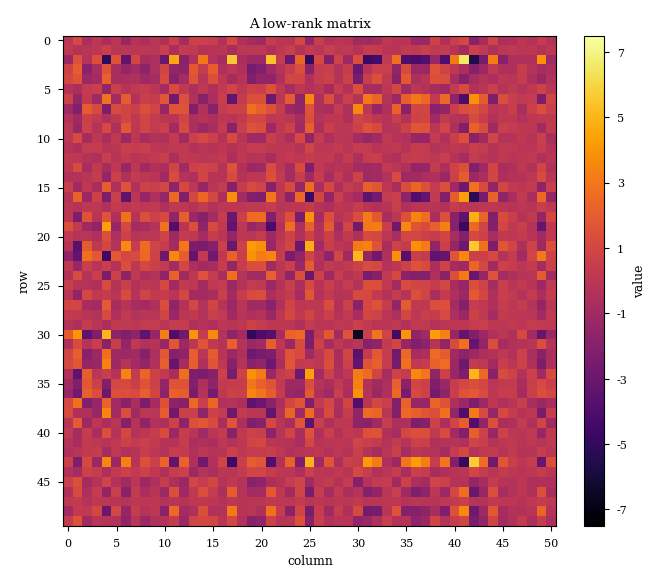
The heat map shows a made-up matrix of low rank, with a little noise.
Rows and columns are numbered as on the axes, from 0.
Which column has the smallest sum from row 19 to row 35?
41
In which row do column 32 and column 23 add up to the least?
2
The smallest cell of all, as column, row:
30, 30
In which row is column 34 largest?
22
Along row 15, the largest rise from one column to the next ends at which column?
42
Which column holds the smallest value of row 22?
4
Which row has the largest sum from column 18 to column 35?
21
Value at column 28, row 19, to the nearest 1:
-1
